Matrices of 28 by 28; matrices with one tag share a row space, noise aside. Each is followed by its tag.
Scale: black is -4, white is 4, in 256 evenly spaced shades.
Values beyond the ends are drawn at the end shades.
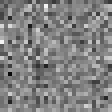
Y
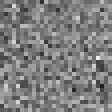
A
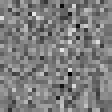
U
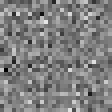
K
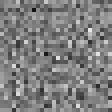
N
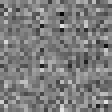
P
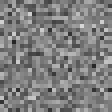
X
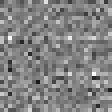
Y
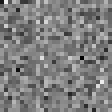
A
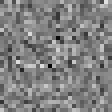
X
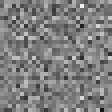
N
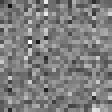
Y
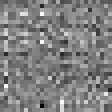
P
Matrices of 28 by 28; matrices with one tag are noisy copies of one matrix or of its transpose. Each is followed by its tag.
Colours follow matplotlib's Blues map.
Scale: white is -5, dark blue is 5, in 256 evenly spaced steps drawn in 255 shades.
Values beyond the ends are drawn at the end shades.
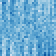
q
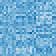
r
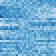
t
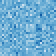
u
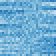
q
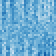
q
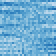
q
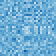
u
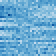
t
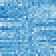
t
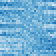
q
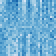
t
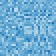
u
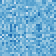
u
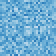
u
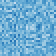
u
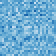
u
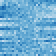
t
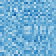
u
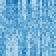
t
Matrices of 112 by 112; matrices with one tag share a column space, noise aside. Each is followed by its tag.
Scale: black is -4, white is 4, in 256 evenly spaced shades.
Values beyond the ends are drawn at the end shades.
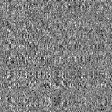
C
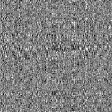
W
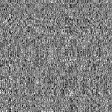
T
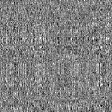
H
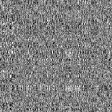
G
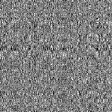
W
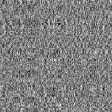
G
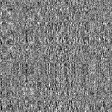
H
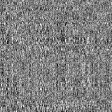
H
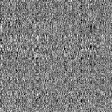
W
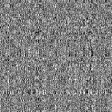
T
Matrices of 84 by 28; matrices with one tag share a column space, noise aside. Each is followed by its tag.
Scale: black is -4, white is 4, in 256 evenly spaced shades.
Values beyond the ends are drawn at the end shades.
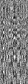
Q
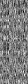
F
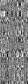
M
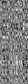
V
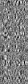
V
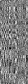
Q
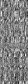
M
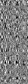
V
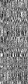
M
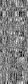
M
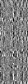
M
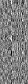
F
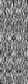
F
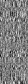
M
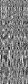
Q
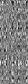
V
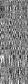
Q
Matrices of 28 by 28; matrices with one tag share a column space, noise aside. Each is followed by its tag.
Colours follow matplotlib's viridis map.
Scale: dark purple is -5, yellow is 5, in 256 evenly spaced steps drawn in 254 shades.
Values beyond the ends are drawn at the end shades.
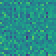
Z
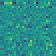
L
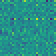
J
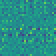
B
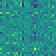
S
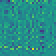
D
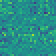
B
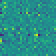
B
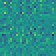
B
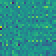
L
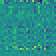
D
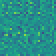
B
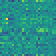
J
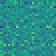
L
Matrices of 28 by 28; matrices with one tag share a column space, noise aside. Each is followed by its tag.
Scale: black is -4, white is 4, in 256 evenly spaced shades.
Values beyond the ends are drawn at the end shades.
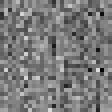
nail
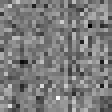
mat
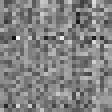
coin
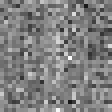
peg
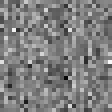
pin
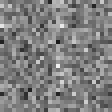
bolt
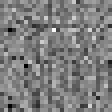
pin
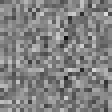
nail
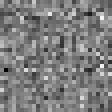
nail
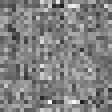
peg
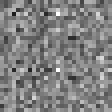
nail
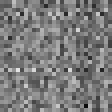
nail
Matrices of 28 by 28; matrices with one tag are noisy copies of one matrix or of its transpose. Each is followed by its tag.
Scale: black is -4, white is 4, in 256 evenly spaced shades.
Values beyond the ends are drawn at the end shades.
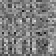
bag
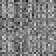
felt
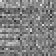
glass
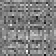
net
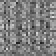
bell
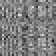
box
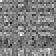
bag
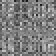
felt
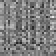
bell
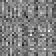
box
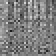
glass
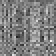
net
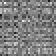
felt
